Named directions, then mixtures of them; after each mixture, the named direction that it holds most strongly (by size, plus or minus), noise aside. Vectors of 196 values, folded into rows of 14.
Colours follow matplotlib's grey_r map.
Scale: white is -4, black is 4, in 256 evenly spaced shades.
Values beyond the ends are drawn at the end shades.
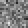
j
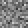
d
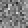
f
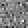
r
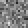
j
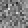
f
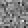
r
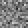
d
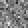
j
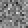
f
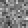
j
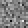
r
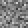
d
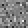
r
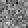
j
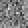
f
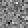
d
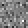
r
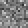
j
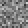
d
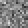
j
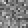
j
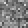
j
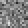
j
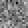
f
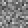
d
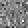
r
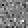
r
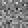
d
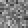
j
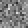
f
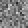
f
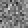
f
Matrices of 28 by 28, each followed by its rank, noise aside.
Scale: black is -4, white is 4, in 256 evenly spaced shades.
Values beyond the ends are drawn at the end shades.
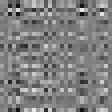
two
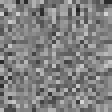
six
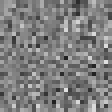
six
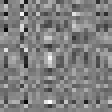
two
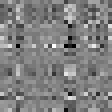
two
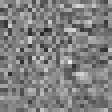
six
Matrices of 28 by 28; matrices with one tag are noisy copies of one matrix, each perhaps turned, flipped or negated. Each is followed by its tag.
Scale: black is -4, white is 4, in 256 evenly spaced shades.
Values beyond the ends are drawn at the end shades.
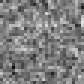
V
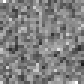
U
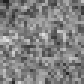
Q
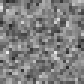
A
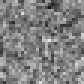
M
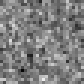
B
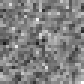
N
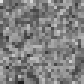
U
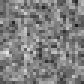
M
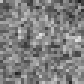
Q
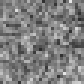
Q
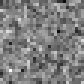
V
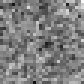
Q
